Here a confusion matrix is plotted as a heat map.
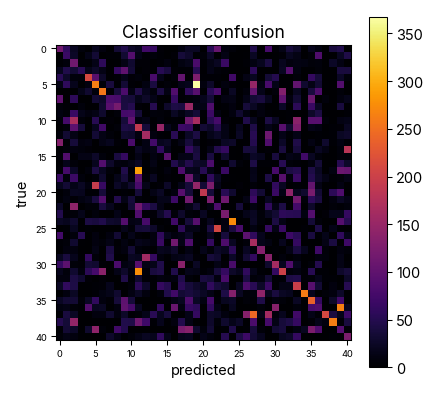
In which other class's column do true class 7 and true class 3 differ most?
35
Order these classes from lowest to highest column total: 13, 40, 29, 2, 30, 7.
7, 13, 30, 40, 29, 2
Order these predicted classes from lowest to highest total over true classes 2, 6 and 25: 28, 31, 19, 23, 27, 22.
28, 23, 27, 19, 31, 22
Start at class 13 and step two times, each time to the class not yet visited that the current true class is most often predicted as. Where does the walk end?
22
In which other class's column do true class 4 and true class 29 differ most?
12
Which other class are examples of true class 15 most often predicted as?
1
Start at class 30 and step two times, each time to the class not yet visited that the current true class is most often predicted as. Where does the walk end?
11
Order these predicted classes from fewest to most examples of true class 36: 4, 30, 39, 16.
4, 16, 30, 39
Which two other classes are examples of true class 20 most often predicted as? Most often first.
32, 35
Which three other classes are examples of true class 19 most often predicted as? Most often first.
5, 21, 35
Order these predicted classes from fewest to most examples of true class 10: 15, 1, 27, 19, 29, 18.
15, 27, 29, 1, 18, 19
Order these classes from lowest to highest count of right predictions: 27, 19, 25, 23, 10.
25, 10, 23, 19, 27
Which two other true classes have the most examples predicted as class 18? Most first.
8, 39
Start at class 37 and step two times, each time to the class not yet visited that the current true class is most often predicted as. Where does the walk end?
16
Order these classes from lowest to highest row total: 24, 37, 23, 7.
23, 7, 24, 37
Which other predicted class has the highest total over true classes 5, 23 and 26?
19
